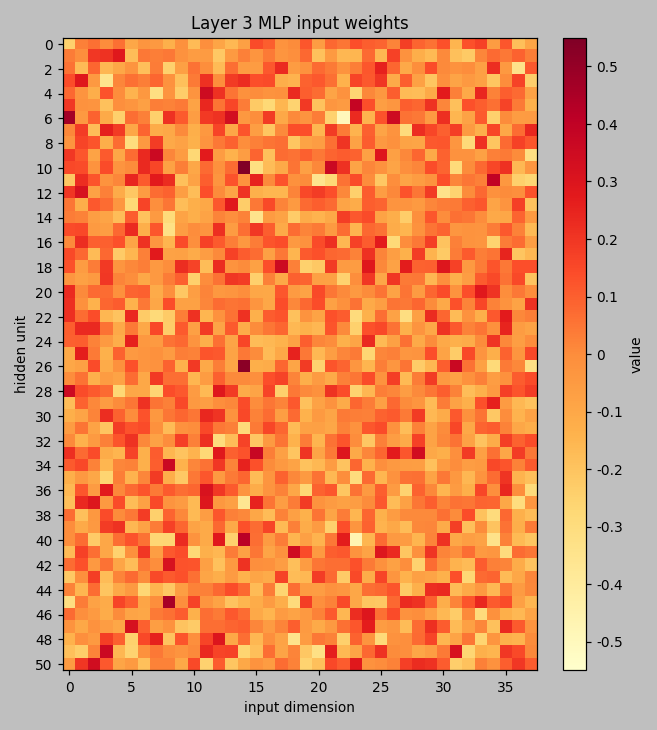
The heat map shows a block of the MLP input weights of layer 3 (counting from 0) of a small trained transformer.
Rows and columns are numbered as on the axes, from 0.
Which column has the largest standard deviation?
14
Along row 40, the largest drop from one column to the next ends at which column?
23
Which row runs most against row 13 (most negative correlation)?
32
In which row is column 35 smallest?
41
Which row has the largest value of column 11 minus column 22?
6
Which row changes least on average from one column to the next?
20
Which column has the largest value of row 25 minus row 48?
18
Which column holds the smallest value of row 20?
9
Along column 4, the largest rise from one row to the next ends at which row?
7
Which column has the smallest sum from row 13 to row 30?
15
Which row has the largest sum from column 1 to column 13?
36
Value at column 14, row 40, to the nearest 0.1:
0.4
